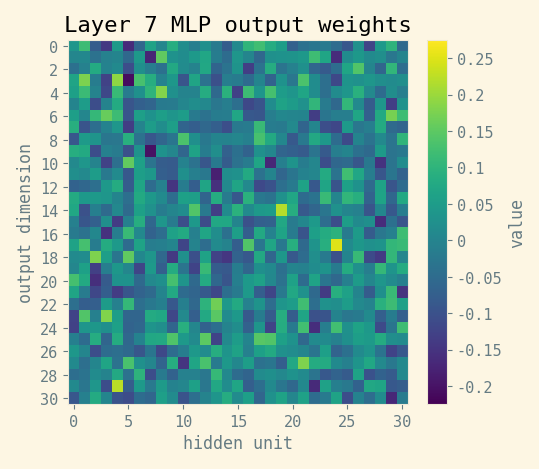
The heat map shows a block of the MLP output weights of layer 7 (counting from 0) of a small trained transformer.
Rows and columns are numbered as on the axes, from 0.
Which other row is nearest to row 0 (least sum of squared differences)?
20
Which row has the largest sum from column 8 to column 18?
25
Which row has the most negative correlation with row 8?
21
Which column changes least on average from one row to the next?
14
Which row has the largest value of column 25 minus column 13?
11
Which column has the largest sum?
26
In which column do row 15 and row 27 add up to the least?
10
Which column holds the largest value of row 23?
3
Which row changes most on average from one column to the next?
18
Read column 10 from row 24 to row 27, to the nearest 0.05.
0.1 0.05 0 -0.15
